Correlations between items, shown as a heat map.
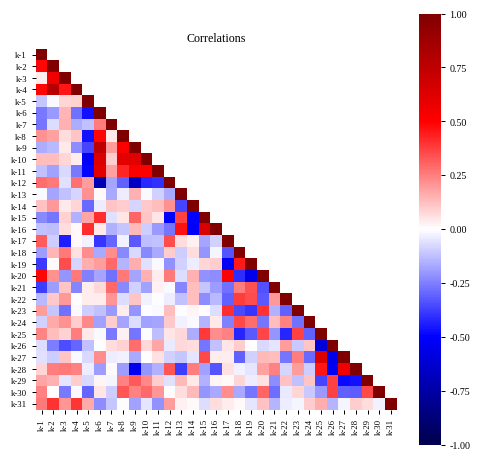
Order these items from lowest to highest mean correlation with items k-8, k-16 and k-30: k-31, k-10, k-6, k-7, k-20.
k-7, k-31, k-20, k-6, k-10
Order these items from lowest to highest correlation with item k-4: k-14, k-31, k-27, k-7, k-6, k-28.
k-6, k-7, k-27, k-14, k-28, k-31
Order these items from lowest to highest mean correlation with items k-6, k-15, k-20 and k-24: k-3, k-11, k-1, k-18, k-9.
k-18, k-1, k-3, k-11, k-9
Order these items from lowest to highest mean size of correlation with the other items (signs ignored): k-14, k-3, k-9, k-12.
k-14, k-3, k-12, k-9
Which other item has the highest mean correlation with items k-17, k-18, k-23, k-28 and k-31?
k-12
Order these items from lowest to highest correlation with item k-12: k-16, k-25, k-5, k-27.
k-16, k-27, k-25, k-5
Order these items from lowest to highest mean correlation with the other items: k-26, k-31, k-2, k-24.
k-26, k-24, k-31, k-2
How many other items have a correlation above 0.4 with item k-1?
3
